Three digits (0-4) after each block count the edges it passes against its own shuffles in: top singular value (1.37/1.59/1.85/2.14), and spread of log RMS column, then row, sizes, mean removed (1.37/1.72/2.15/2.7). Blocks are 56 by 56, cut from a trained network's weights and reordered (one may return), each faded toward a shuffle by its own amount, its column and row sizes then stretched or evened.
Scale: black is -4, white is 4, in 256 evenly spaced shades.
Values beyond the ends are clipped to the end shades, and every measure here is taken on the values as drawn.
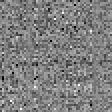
0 4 0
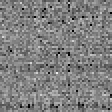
1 1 2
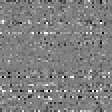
2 1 4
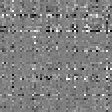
3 3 4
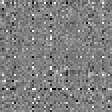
4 2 3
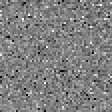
0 0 1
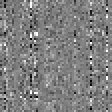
3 4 0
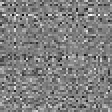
4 1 4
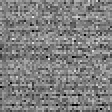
3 2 1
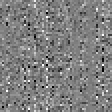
2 4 0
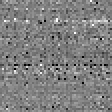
2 2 3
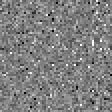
1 0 0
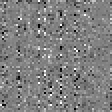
0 4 2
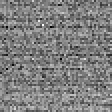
2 0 1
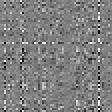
4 4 3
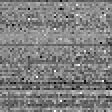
4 1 2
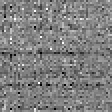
2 3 2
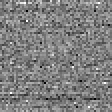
1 0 2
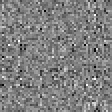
2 2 2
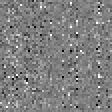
1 3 1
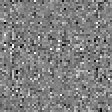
2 3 2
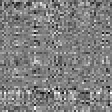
4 2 4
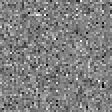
0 2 0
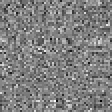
3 0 2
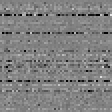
4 0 4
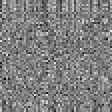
4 2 2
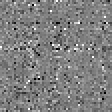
1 3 2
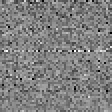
0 1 3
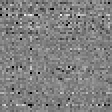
0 2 3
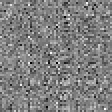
3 2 1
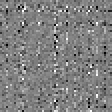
2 4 2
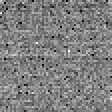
0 0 1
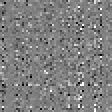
1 4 1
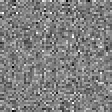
3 1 1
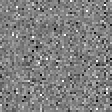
2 2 0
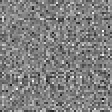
2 1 1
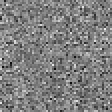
3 2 0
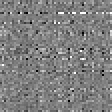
2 2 4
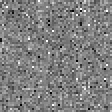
1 2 0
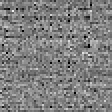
2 3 1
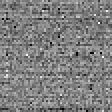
2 2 1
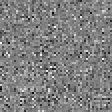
2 2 1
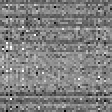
4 3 0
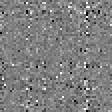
3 3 2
